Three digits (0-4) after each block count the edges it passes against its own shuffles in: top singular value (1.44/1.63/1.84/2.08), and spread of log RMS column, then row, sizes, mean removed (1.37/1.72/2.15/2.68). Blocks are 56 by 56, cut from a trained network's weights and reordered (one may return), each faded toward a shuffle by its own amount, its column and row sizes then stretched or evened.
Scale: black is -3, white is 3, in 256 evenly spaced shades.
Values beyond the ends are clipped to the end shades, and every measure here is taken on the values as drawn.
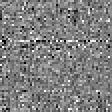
2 3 2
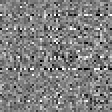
4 3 3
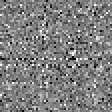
2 1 2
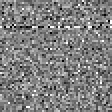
2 0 2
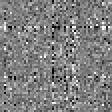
3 4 1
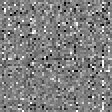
0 3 2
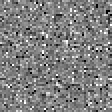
0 1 0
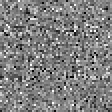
1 1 1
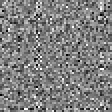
2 2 0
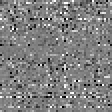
2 1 4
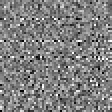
4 2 3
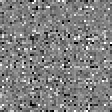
0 2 3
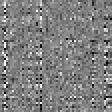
4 4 1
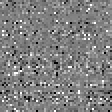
0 1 4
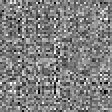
4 3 1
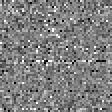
0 0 3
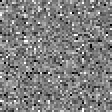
0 2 1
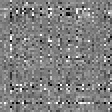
2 4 3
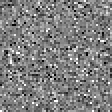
0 0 0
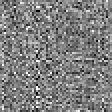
3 3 1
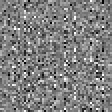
0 4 1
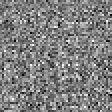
2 0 2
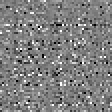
1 2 3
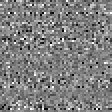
1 0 4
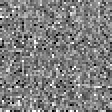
1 1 1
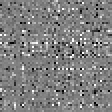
1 3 4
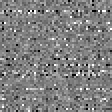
0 0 4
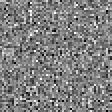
2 1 0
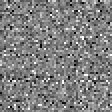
0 0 1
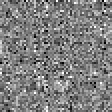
1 3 1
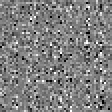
3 4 1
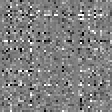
3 4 3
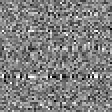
4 1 2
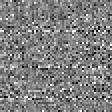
3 1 3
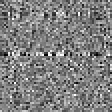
3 0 2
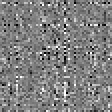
3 4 3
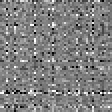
3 3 4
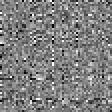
4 3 2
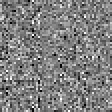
0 3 1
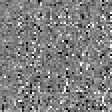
0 3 2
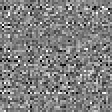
3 1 4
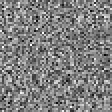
3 0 0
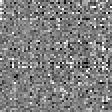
2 2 3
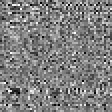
4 0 3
